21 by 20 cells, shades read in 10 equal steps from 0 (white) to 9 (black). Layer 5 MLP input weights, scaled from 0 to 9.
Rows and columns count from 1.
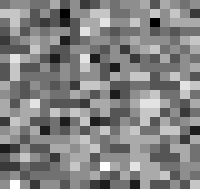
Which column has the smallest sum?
15
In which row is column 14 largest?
21
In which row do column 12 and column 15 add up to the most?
8
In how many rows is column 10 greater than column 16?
9
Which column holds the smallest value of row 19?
11
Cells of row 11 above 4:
11
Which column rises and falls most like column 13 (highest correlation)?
17
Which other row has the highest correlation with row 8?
4
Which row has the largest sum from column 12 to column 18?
10
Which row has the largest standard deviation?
3
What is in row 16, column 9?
2
